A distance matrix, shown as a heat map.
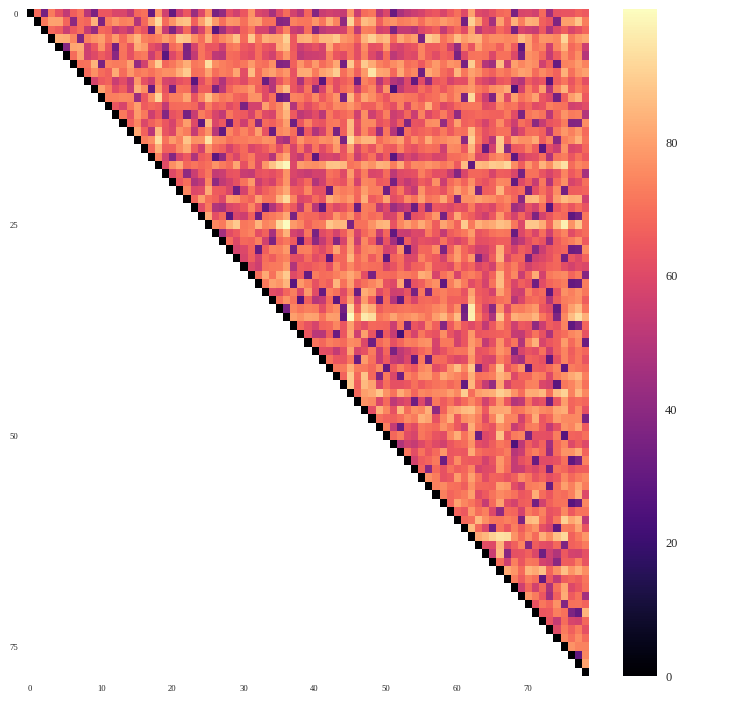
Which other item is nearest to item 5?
19
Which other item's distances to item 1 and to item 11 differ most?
36
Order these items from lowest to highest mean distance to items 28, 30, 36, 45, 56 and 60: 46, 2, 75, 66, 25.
46, 2, 25, 75, 66
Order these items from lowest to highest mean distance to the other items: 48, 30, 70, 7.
30, 70, 48, 7
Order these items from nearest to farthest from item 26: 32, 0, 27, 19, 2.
2, 0, 27, 19, 32
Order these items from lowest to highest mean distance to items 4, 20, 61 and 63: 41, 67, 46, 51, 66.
51, 41, 46, 67, 66
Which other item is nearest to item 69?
4
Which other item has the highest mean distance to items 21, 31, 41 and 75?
3
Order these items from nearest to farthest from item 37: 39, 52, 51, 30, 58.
58, 30, 51, 39, 52
